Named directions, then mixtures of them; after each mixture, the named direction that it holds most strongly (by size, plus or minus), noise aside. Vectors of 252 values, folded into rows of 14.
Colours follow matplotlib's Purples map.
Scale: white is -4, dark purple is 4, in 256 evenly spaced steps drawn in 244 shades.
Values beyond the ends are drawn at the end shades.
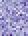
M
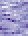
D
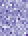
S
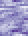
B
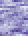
B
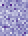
S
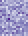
M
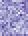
M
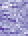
D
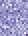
S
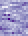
D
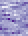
D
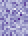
M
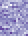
S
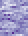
D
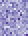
S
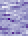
D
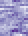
B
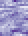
B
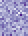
M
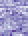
B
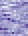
D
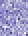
S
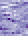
D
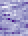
D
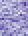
M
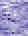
D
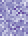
M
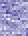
D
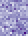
S
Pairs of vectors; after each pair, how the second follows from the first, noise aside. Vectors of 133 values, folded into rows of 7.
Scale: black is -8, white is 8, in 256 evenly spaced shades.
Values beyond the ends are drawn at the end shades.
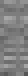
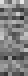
reversed, negated, scaled up.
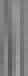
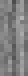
wrapped around.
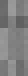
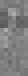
partly zeroed.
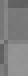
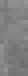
negated, shrunk.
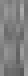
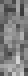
negated, scaled up.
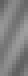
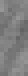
negated, shrunk.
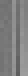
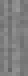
wrapped around, shrunk.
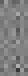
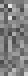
reversed, negated, scaled up.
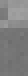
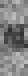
wrapped around, negated, scaled up.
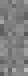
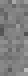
partly zeroed.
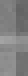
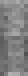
wrapped around.
